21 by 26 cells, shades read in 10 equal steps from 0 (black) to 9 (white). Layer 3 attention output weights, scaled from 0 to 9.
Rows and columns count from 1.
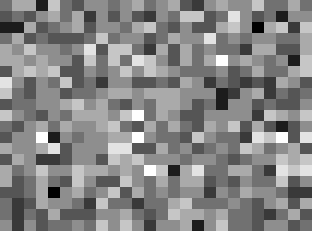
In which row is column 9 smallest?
8
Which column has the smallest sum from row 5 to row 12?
25
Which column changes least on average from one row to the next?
14
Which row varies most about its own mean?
13
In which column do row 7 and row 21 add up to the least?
17
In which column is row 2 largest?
20
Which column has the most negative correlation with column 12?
16
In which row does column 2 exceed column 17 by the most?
1
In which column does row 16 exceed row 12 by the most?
24
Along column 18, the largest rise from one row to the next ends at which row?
4
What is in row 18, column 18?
2
